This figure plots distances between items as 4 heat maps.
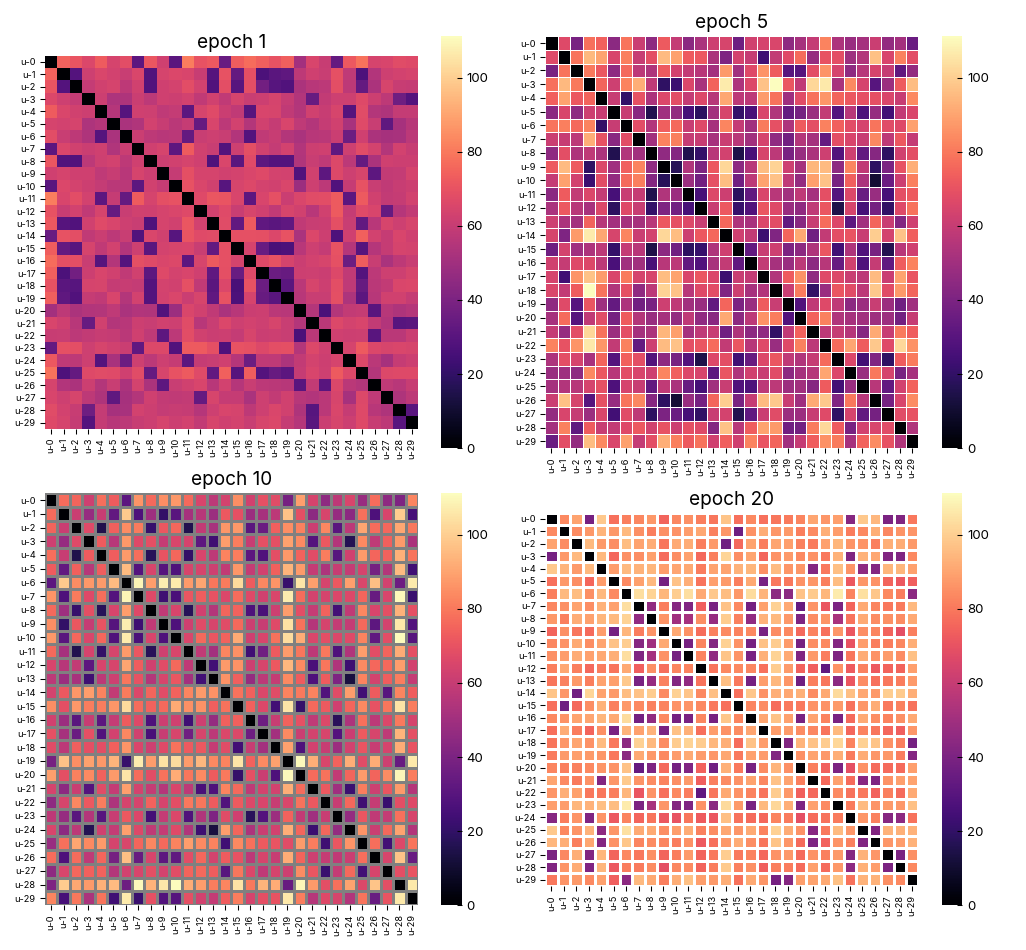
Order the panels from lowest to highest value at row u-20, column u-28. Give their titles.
epoch 5, epoch 1, epoch 20, epoch 10
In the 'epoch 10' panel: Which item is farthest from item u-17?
u-28
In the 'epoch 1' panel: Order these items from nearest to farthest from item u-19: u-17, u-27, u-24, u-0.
u-17, u-24, u-27, u-0
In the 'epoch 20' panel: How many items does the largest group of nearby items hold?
8
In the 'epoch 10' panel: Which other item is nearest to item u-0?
u-6
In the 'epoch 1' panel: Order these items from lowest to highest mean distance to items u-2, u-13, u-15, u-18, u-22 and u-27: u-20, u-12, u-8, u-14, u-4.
u-8, u-20, u-12, u-4, u-14
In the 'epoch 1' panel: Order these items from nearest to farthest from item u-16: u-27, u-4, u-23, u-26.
u-4, u-27, u-26, u-23
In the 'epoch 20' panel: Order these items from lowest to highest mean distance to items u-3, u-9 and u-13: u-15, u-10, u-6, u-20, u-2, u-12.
u-20, u-10, u-12, u-15, u-2, u-6
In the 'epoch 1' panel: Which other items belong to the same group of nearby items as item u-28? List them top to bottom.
u-3, u-21, u-29
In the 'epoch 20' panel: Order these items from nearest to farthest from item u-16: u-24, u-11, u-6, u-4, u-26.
u-11, u-24, u-26, u-4, u-6
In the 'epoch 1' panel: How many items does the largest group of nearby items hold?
9
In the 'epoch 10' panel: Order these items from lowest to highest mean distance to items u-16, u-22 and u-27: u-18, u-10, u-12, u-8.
u-8, u-18, u-10, u-12
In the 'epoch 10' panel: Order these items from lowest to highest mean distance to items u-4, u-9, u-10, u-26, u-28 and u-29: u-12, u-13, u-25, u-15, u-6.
u-13, u-12, u-25, u-15, u-6
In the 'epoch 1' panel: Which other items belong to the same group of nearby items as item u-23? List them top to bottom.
u-0, u-7, u-10, u-14
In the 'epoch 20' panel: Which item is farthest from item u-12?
u-18
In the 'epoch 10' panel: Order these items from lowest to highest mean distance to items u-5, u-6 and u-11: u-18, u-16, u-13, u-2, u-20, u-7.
u-16, u-2, u-13, u-7, u-18, u-20
